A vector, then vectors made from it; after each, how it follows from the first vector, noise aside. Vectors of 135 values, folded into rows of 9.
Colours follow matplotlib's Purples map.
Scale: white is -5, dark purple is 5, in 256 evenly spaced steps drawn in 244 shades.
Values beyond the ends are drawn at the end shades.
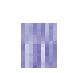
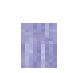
shrunk.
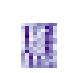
wrapped around, negated, scaled up.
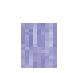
reversed, shrunk.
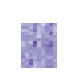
reversed, negated, partly zeroed.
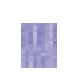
reversed, shrunk.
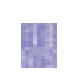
reversed, shrunk.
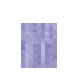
shrunk.
